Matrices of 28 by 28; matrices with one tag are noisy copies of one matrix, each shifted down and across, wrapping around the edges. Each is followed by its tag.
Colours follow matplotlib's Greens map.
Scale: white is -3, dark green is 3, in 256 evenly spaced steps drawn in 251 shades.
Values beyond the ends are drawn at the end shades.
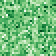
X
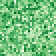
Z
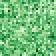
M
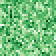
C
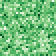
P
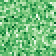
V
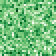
V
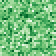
M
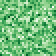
P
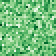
Z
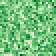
V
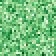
Z
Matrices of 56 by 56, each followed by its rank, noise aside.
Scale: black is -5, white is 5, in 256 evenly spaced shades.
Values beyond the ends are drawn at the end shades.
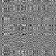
three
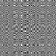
two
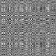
two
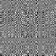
three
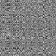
five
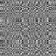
two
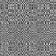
two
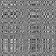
two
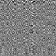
five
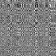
three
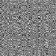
five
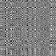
two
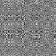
three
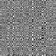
three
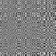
two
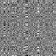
three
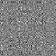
five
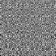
five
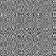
four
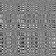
two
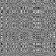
three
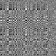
two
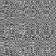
five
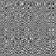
three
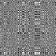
two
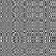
two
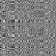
two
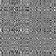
three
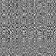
three
